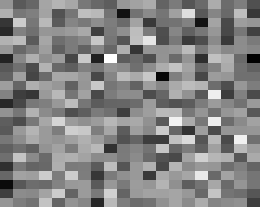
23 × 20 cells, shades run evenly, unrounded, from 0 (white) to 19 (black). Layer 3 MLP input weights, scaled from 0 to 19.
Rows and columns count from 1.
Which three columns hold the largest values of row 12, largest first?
1, 2, 14
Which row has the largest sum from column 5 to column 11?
13
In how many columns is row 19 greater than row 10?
11
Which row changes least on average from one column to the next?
12
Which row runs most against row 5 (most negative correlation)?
20
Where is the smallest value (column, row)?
9, 7
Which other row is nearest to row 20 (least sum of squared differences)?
23
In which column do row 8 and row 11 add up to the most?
3
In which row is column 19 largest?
18
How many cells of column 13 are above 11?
10
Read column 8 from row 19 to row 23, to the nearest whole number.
12 15 12 10 16
